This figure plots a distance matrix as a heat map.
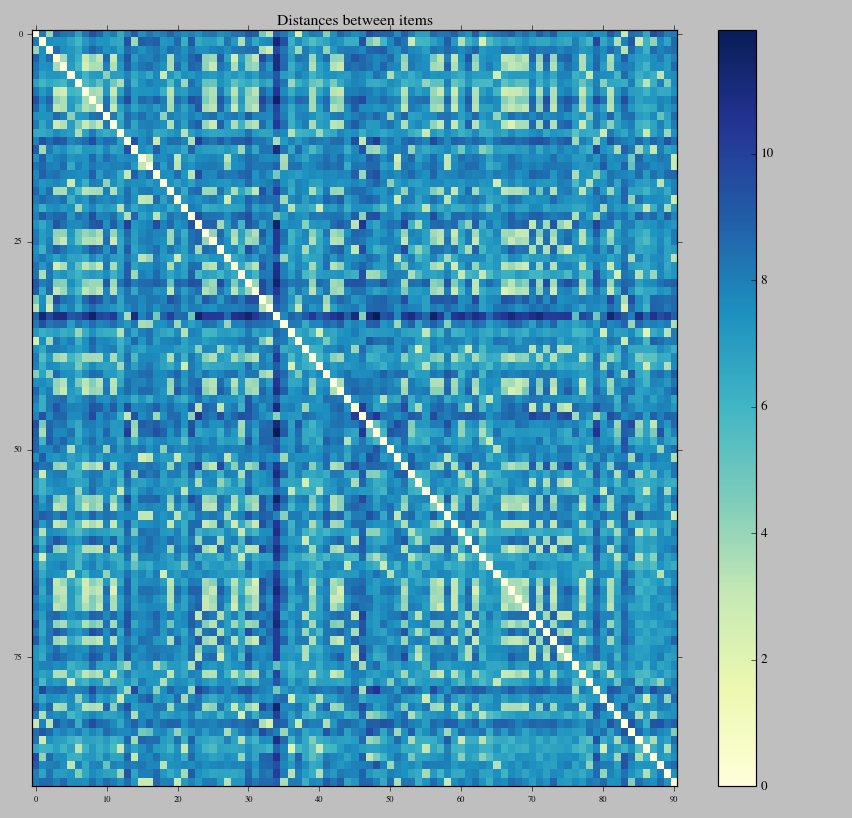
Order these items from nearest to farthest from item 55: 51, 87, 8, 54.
54, 87, 51, 8
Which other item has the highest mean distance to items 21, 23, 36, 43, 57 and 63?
34
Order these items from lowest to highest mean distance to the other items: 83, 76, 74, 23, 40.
40, 76, 74, 23, 83
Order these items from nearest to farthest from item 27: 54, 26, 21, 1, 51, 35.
51, 35, 54, 21, 26, 1
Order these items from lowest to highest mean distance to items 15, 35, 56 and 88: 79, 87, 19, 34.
19, 87, 79, 34
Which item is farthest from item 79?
48
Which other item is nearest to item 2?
33
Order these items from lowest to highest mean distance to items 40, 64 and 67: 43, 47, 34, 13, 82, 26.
43, 82, 47, 26, 13, 34
